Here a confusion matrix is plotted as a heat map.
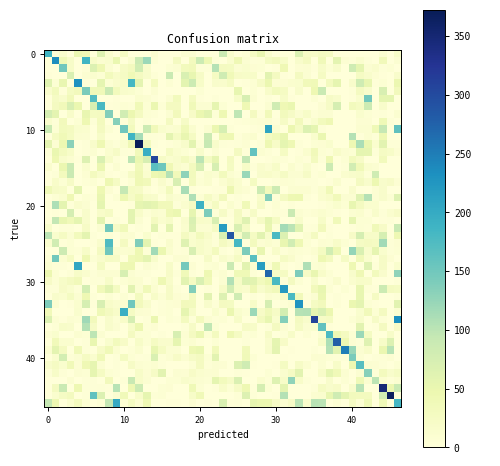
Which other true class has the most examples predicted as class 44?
25
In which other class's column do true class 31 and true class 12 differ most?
3
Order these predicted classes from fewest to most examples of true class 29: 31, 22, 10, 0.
22, 31, 0, 10
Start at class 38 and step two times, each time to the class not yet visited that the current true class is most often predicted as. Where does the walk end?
41
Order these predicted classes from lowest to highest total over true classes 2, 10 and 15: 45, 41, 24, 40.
45, 24, 41, 40
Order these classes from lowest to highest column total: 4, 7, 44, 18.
4, 18, 7, 44
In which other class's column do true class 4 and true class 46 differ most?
9
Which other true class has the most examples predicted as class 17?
37
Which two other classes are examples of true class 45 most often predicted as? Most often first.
6, 31
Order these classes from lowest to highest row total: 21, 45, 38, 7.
21, 38, 7, 45
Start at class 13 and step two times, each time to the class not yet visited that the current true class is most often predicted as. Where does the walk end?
1
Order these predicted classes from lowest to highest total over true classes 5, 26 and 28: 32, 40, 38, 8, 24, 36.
32, 38, 24, 36, 40, 8
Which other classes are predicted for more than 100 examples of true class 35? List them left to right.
5, 31, 46
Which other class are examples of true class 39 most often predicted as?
40
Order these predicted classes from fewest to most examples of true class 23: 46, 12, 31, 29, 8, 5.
12, 5, 29, 46, 31, 8
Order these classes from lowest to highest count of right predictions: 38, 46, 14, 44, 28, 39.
46, 28, 39, 38, 14, 44
